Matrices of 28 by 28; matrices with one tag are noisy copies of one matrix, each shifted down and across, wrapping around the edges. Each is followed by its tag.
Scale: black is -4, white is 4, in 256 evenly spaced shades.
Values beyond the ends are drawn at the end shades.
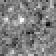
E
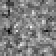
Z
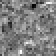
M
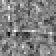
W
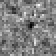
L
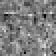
W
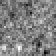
E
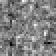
Z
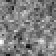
E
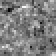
M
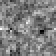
M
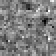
L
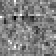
W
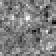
E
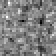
Z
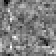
L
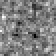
Z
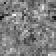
M
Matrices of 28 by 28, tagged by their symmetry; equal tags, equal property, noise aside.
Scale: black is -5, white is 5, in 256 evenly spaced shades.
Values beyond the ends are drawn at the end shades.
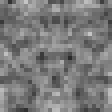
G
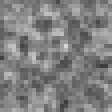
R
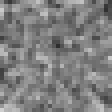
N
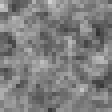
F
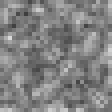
R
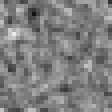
N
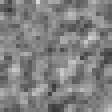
R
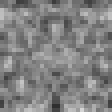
G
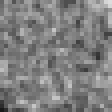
N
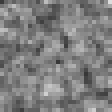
F
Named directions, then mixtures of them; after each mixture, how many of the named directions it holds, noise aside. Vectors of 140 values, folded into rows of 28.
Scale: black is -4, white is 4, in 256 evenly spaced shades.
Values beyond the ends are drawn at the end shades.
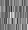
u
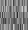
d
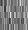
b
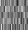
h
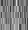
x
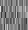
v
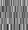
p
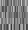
one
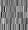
four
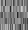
four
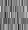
four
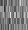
one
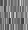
one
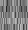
four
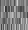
three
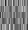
two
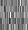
one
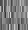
two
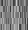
one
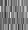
four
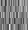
three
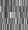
four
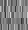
two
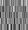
one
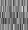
one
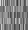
three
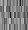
one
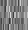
one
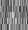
three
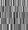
two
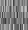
one
